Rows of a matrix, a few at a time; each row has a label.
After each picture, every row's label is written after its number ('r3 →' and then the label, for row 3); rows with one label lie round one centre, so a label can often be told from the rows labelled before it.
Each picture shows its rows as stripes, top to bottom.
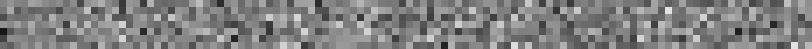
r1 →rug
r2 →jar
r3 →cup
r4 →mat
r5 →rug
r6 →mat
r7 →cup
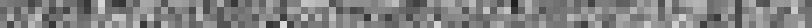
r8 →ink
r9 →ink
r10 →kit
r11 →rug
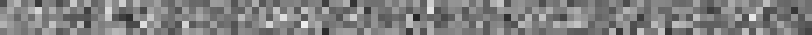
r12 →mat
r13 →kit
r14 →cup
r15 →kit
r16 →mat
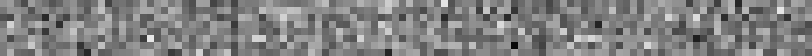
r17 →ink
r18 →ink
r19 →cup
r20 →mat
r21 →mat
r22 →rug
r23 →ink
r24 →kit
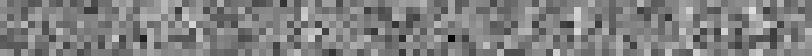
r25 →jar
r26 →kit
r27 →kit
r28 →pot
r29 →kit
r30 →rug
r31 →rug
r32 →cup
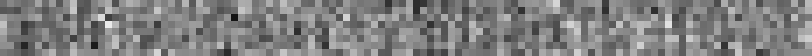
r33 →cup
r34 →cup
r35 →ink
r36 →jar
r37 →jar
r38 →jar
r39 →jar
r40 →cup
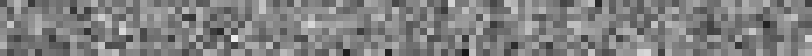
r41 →pot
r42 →kit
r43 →ink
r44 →kit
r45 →kit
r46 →jar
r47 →ink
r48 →jar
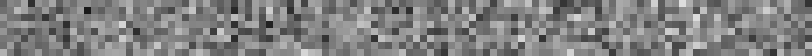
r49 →pot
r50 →pot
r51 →jar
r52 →mat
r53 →jar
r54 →mat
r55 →cup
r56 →kit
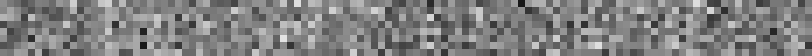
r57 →cup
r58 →jar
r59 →kit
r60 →cup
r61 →rug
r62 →cup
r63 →rug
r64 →cup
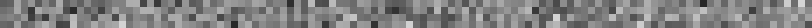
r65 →rug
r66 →pot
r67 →cup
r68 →mat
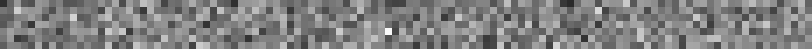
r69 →pot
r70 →rug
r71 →cup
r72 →pot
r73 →mat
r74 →jar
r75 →cup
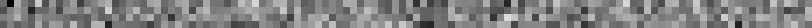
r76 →cup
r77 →cup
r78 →pot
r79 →ink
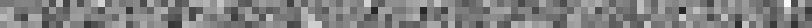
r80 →rug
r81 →mat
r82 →kit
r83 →kit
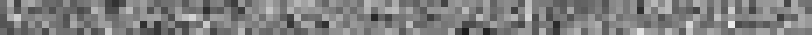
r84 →ink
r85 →ink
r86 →pot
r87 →rug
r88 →jar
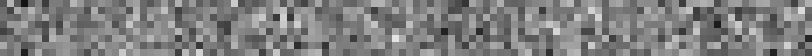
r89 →jar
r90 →rug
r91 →rug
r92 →cup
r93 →cup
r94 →kit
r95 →jar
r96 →kit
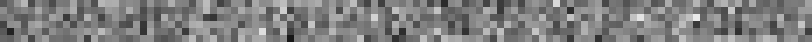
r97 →cup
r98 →rug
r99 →jar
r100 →rug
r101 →rug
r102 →pot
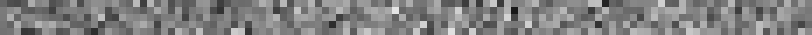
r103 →rug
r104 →ink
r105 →ink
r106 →pot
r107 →jar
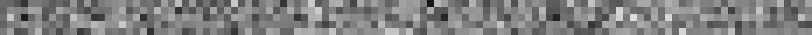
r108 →jar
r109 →kit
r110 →jar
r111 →mat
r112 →ink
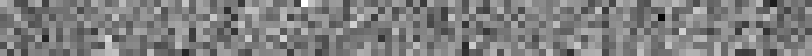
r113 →kit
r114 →cup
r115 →pot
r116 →cup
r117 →kit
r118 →cup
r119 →jar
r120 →rug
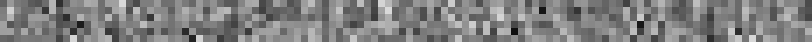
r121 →mat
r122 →mat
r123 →mat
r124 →ink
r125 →ink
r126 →cup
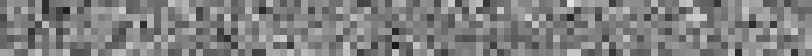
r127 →kit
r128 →mat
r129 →pot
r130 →rug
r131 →pot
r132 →cup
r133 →pot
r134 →kit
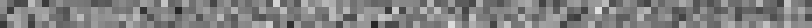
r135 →kit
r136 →rug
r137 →mat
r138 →pot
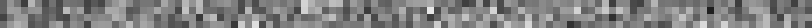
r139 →kit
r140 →kit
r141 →pot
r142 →pot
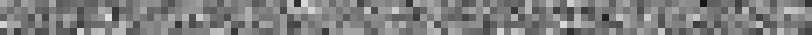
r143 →kit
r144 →ink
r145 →cup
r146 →kit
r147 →mat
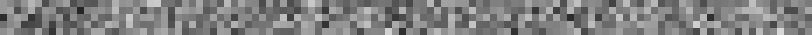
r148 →kit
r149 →jar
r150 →pot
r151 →jar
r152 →ink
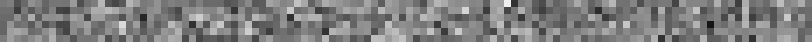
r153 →ink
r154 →mat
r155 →rug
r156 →mat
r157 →mat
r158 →ink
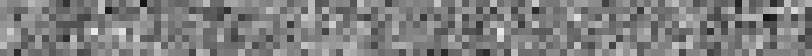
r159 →rug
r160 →ink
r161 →kit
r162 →rug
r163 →mat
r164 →mat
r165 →kit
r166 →cup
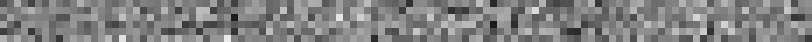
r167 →pot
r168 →rug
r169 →mat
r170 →ink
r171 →pot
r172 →mat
